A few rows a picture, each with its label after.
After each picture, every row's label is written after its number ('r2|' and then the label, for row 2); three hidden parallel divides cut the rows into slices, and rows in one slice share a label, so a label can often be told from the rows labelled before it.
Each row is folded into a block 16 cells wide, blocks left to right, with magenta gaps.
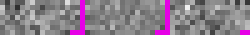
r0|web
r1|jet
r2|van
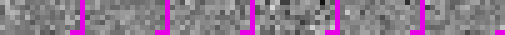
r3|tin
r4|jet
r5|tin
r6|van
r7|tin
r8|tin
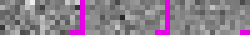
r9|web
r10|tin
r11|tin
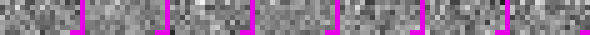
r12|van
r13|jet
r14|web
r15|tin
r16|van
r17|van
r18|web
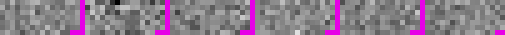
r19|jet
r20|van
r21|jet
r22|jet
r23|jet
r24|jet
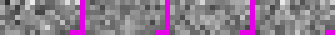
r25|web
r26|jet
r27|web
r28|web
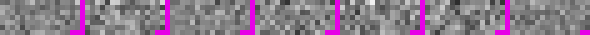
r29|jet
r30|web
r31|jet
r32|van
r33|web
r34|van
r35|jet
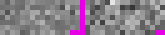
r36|jet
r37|web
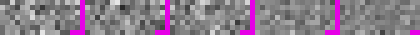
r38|web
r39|web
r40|web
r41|tin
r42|tin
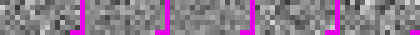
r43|web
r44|tin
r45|tin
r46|van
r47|web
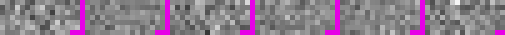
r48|van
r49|jet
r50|web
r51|jet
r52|jet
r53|web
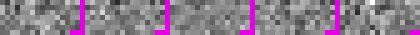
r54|web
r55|van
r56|tin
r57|van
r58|web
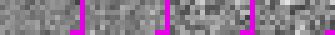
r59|tin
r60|tin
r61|web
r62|web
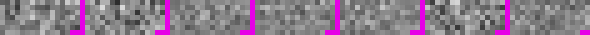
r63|web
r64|van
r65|jet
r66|jet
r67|tin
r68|web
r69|tin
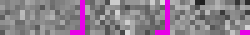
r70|jet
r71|web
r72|van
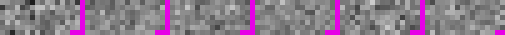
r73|van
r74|tin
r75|tin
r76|jet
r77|web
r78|jet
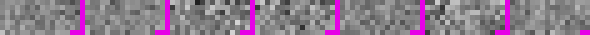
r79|tin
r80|tin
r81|van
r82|van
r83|tin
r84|web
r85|jet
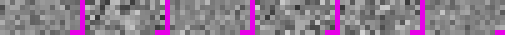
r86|tin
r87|web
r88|jet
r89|web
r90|van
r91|tin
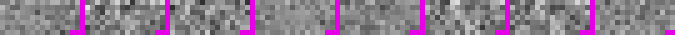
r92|jet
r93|web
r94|van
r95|jet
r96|jet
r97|web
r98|web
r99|tin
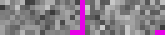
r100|van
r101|web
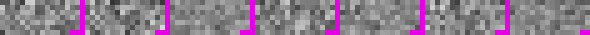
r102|web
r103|van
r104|tin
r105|web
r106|jet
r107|van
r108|tin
